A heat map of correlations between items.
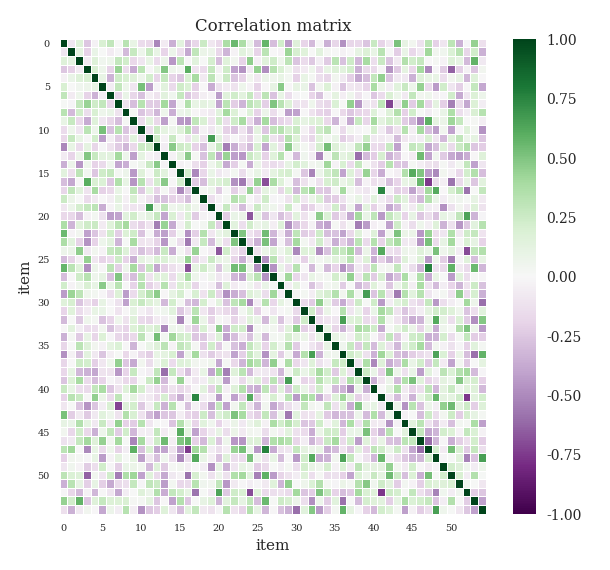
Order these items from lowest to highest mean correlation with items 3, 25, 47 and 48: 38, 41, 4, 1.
38, 1, 4, 41
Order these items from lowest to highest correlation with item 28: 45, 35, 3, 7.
45, 35, 3, 7
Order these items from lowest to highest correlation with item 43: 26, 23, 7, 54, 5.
7, 54, 5, 26, 23
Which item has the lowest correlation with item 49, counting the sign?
19
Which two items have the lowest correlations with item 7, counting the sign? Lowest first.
42, 50
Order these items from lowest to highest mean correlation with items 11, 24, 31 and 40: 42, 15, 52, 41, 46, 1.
52, 15, 46, 42, 1, 41
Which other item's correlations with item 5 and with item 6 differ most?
10
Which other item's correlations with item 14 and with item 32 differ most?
48
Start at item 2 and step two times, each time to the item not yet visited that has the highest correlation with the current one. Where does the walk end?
26
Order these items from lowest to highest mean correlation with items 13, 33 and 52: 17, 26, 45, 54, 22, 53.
17, 54, 26, 53, 22, 45
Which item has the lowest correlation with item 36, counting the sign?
53
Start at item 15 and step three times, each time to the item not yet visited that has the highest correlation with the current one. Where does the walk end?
29
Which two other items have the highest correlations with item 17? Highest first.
41, 48
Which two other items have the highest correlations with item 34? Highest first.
12, 14
